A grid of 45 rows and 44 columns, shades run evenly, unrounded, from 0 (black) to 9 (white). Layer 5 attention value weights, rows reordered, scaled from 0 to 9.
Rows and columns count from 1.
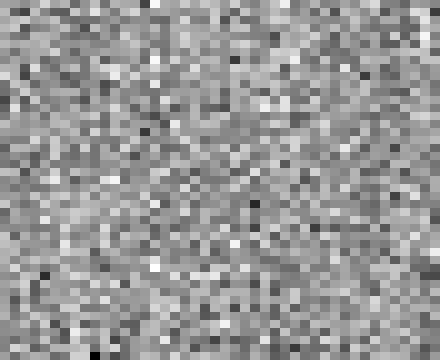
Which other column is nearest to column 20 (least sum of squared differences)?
25
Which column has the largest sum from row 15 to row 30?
6
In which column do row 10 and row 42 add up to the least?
7
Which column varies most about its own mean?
16
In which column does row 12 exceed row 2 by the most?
3
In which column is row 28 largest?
5
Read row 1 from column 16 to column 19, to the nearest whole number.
9 6 6 7
